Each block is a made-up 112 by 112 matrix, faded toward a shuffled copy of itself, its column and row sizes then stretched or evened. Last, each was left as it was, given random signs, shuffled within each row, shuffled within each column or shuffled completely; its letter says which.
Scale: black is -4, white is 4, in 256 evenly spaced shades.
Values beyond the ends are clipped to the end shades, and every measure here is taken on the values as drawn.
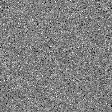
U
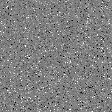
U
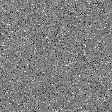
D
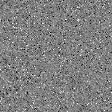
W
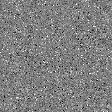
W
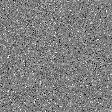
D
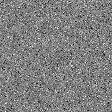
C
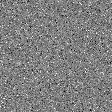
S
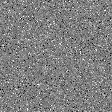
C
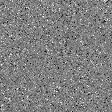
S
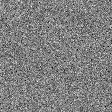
S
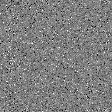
U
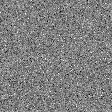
S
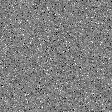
S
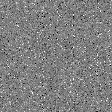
D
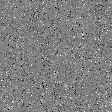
D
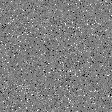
C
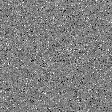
C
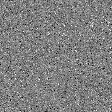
D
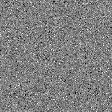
W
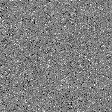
D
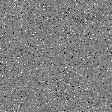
U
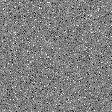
D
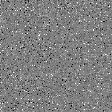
W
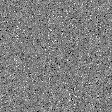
D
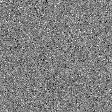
C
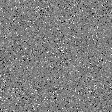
C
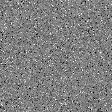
D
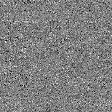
W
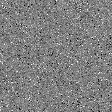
D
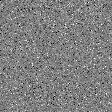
C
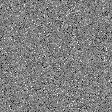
D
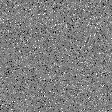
S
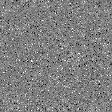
W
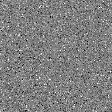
U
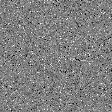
U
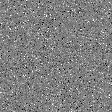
S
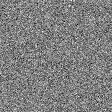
S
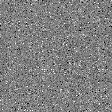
W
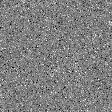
C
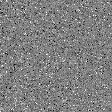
D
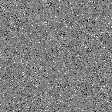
S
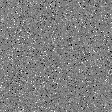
D
